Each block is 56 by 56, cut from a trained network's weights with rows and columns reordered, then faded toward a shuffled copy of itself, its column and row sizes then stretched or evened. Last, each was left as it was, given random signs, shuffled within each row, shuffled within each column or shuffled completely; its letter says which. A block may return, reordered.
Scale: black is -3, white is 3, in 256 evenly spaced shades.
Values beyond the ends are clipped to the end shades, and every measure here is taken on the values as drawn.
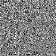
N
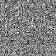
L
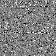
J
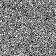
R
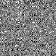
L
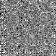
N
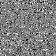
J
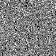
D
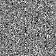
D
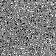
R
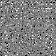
N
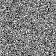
R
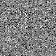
L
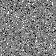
R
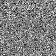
J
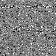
J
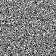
R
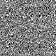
L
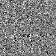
N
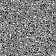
R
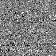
J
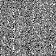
D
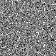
D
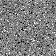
R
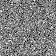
R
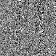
D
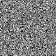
N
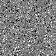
D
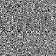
L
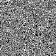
D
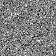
J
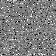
J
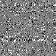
L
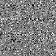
L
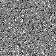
D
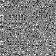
L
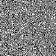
N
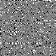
L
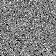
R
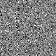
D
